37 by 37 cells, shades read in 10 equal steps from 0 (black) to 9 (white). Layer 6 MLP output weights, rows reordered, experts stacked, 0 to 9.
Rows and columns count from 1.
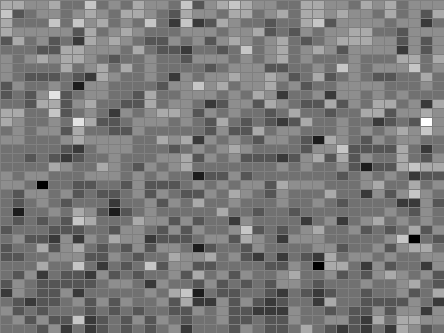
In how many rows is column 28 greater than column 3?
14
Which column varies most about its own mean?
7
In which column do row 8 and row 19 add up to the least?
31
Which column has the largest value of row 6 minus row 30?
27
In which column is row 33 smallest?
17
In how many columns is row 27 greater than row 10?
11
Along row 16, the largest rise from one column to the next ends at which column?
28
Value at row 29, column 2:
3
